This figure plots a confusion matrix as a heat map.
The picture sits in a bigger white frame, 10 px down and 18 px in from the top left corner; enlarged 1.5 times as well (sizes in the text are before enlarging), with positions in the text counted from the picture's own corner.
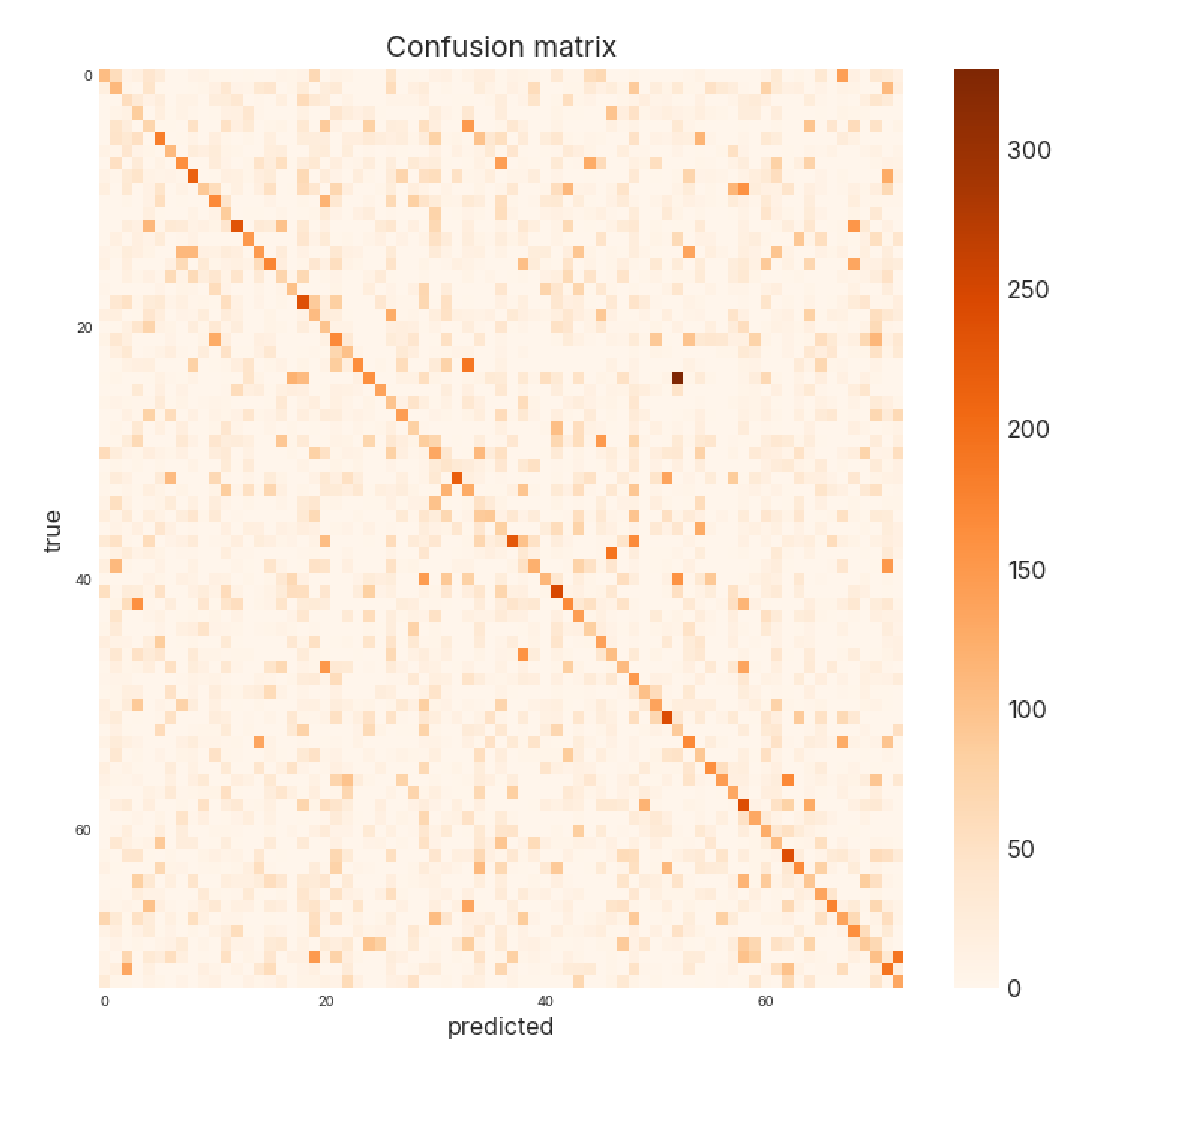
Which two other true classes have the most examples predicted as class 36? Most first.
7, 61
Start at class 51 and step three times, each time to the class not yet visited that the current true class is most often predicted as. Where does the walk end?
30
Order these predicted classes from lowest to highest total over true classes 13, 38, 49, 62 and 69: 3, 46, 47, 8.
8, 3, 47, 46
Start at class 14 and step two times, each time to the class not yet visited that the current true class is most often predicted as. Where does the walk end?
67
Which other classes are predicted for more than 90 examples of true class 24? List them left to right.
17, 18, 52
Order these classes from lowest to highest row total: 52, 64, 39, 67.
52, 39, 64, 67
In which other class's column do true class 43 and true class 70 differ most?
72
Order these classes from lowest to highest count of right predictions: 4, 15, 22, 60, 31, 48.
31, 4, 22, 60, 48, 15
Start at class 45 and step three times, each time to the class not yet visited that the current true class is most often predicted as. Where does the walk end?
42
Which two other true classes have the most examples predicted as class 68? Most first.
12, 15
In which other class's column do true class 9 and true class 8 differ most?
58
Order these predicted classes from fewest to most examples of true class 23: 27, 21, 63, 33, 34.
34, 63, 27, 21, 33
